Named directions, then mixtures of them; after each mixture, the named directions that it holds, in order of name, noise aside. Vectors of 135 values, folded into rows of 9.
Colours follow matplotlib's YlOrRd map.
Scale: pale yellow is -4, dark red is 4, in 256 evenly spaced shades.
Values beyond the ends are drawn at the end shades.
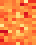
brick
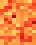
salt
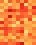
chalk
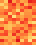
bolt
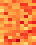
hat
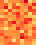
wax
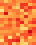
hat.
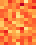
brick, salt.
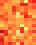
brick.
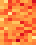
bolt, hat, salt.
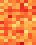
chalk.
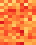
chalk.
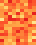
bolt.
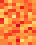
hat, salt, wax.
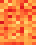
chalk.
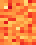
bolt, wax.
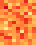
wax.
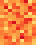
wax.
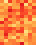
chalk.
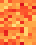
brick, chalk.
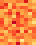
brick, salt, wax.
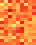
bolt, chalk.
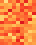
bolt, chalk, wax.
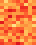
chalk.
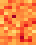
salt.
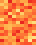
bolt.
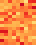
bolt, brick, chalk.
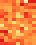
brick.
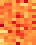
brick.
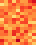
bolt.
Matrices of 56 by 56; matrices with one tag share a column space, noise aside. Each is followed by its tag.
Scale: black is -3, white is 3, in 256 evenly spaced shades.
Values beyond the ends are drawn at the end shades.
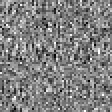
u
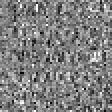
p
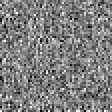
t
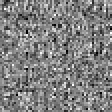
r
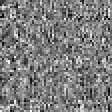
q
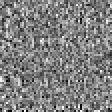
t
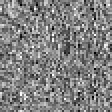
r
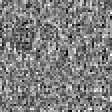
u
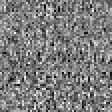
p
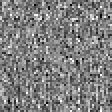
q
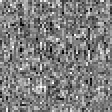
u
